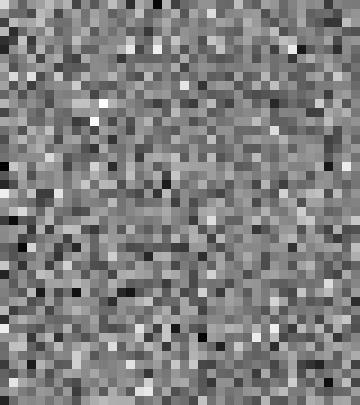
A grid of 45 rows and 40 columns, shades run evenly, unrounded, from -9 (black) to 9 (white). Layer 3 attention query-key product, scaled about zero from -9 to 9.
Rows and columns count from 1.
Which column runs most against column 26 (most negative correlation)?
13
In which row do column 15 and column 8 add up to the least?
33
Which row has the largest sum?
24
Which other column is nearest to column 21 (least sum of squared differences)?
26
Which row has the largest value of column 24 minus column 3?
25
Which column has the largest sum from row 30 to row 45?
16
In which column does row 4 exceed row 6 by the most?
1
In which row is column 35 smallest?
41
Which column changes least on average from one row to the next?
28
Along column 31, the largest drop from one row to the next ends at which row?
39
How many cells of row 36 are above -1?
28
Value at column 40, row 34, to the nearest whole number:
-6
